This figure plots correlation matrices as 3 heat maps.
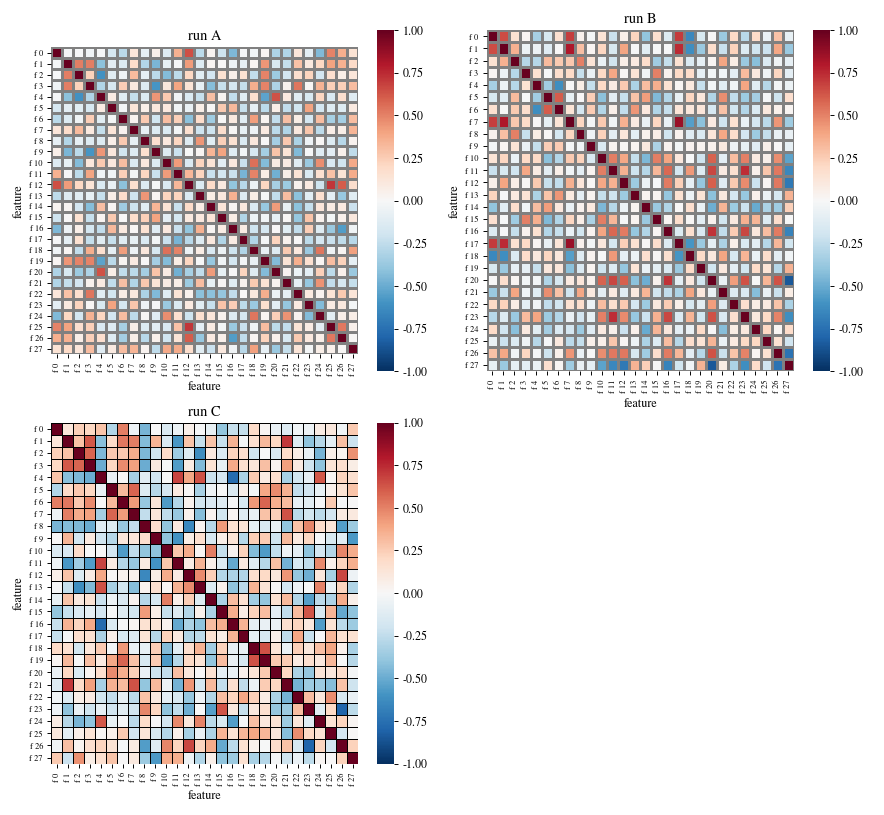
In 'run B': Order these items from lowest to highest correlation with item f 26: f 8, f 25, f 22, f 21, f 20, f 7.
f 21, f 8, f 25, f 22, f 7, f 20
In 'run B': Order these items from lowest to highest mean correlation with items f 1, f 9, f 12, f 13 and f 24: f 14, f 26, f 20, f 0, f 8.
f 14, f 8, f 20, f 26, f 0
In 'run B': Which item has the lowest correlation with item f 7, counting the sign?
f 18
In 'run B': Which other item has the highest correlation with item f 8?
f 2
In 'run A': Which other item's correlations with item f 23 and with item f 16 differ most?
f 26
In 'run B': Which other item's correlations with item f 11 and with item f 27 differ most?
f 20
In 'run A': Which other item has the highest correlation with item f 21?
f 24
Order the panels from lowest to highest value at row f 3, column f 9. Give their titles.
run A, run B, run C
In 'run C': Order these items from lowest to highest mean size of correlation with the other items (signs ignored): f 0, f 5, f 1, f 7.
f 0, f 5, f 7, f 1
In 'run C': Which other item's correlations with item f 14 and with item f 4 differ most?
f 16
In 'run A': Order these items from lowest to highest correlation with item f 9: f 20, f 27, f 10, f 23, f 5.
f 27, f 10, f 23, f 5, f 20
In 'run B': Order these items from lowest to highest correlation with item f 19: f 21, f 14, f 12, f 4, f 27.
f 12, f 4, f 14, f 21, f 27
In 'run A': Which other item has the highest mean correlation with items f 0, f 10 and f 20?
f 4
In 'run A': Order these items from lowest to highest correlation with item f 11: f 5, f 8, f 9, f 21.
f 9, f 5, f 21, f 8
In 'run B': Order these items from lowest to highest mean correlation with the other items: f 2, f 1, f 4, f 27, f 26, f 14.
f 27, f 14, f 4, f 2, f 1, f 26
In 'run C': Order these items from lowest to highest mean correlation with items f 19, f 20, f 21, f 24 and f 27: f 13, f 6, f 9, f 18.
f 9, f 13, f 18, f 6
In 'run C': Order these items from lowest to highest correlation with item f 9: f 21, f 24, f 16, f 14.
f 14, f 24, f 16, f 21
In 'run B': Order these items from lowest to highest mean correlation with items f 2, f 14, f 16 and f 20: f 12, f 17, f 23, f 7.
f 17, f 7, f 23, f 12
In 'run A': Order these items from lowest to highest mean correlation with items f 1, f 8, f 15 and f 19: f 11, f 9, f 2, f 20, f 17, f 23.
f 20, f 17, f 9, f 11, f 23, f 2
